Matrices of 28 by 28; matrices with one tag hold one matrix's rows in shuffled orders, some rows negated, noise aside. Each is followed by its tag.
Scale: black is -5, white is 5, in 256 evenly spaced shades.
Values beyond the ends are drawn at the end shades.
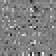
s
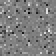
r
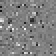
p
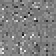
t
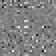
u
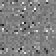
t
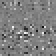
u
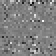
s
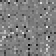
r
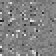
p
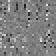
r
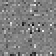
s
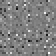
r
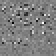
u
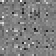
t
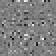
u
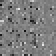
p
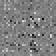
s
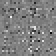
s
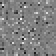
t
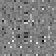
u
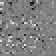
p
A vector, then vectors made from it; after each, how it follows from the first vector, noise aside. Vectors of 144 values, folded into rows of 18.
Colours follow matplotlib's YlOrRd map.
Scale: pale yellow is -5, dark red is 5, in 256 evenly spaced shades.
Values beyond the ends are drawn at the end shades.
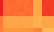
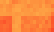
reversed, shrunk.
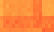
negated, shrunk.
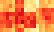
wrapped around, negated, scaled up.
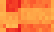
wrapped around.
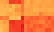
wrapped around.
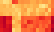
reversed, scaled up.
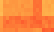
negated, shrunk.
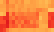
wrapped around.
